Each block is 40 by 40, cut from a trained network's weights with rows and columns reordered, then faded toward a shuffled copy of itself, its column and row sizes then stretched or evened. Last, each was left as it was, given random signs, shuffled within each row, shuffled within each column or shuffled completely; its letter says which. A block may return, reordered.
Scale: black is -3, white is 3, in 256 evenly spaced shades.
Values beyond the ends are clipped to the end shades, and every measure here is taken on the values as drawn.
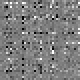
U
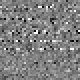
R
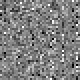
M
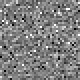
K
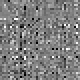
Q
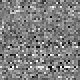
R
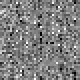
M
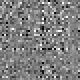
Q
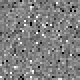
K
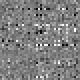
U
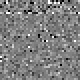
R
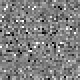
R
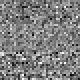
R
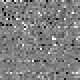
R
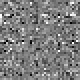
U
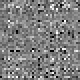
Q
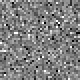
K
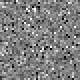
K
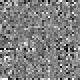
U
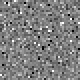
K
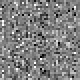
M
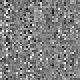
M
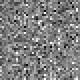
M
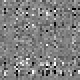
Q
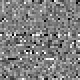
R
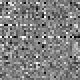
U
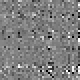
Q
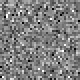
K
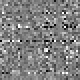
U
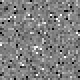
K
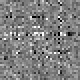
Q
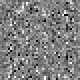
M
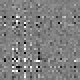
U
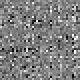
U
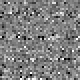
R
